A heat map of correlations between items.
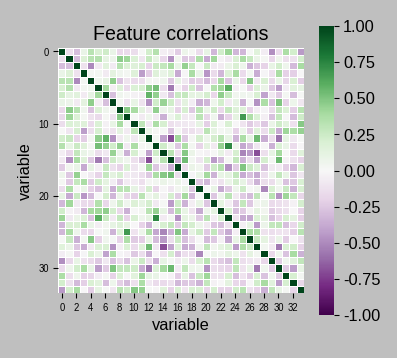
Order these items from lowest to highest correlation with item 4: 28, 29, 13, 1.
29, 13, 28, 1
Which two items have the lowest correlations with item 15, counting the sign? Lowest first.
12, 5
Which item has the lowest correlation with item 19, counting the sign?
28
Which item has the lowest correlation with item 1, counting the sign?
15
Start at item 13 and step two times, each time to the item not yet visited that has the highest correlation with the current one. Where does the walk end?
5
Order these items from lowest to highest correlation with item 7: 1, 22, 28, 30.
1, 22, 28, 30
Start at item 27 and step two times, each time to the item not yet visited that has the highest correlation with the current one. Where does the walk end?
6
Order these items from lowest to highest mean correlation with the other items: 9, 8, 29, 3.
29, 3, 9, 8
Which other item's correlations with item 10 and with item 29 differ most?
13
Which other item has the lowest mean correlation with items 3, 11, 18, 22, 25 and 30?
20
